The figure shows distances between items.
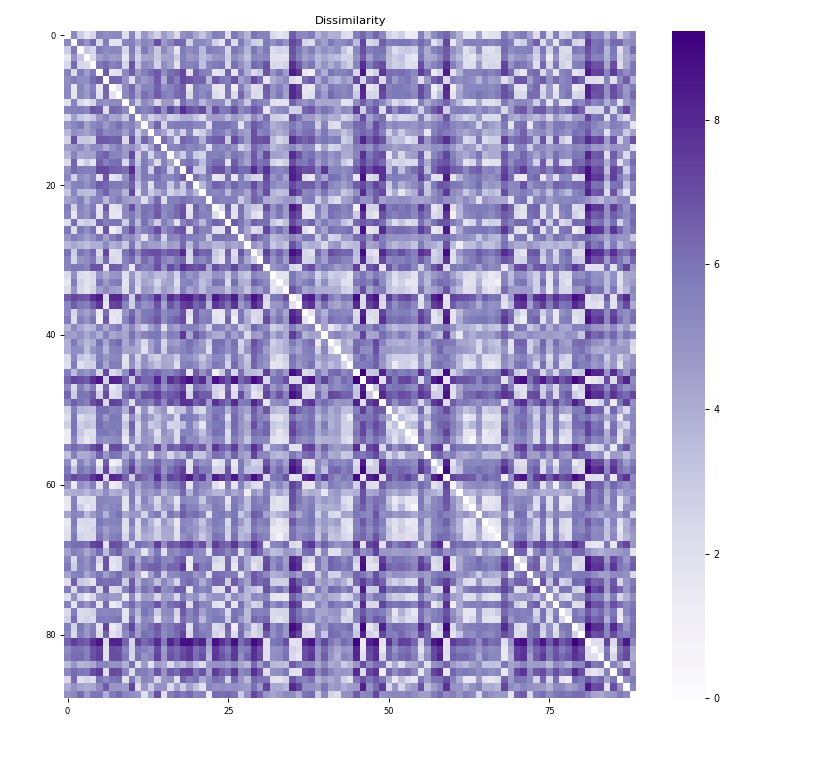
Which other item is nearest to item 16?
50
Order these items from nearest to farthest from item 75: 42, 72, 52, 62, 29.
62, 52, 42, 72, 29
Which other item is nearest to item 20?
13
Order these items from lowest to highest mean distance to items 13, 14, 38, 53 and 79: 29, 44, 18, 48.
44, 29, 48, 18
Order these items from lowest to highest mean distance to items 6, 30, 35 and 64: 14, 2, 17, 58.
2, 17, 58, 14
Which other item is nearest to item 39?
41
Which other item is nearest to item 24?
60
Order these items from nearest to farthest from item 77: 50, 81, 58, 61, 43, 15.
43, 61, 50, 15, 58, 81
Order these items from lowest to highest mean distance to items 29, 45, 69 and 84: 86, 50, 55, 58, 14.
58, 50, 86, 14, 55
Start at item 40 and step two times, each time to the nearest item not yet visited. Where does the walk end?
28
